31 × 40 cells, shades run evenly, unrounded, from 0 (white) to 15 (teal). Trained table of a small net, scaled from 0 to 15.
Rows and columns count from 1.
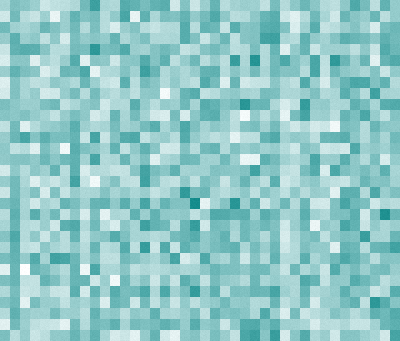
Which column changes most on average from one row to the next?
20
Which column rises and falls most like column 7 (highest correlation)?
35
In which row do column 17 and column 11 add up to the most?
19
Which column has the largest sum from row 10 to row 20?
8
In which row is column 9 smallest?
25
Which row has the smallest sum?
17
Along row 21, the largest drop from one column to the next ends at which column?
21
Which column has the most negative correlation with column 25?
13
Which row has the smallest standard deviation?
29
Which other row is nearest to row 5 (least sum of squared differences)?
1
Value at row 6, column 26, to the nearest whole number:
14
